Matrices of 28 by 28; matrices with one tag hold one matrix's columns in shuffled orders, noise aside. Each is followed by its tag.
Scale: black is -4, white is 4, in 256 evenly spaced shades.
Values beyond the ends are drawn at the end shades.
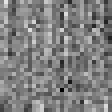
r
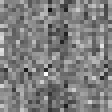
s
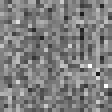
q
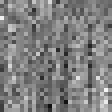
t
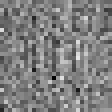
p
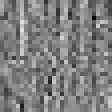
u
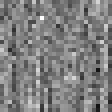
t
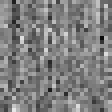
r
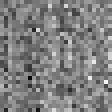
p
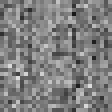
q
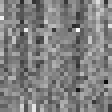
r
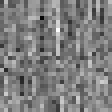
u
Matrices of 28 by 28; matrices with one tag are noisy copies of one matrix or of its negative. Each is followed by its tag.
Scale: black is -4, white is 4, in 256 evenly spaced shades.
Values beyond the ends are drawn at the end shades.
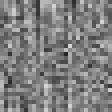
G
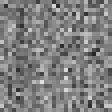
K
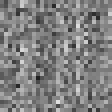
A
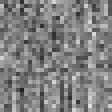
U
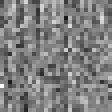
G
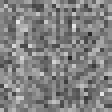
K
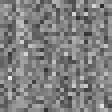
K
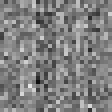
A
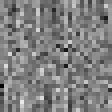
G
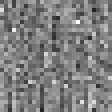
U
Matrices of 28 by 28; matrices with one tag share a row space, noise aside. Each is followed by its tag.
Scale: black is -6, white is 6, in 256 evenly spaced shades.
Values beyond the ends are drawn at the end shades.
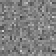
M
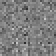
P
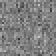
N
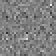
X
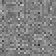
N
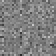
M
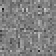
N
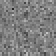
P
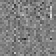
X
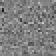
M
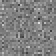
N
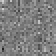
N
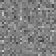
M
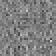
X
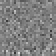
X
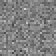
P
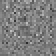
X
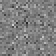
P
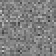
N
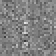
P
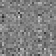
N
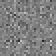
X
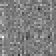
N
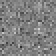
N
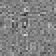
P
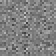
P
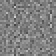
X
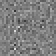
X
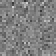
P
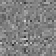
P
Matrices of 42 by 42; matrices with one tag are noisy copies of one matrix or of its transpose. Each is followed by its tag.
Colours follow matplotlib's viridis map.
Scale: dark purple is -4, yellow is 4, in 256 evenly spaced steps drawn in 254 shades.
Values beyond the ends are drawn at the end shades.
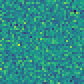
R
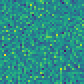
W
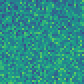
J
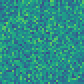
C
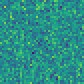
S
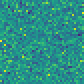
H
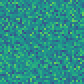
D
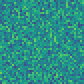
C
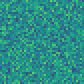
H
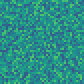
H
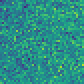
J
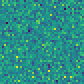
D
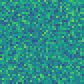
D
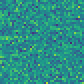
S
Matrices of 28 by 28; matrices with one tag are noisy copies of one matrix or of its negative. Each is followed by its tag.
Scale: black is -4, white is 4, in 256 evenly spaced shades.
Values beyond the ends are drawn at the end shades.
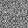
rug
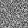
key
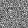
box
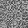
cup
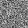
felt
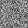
key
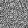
box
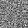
cup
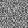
rug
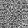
cup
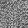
cup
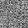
cup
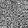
cup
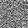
cup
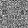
felt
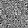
felt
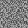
key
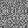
rug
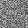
felt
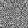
box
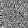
box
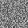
rug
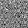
key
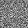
box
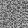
cup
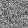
felt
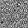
key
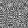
box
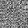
cup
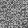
cup
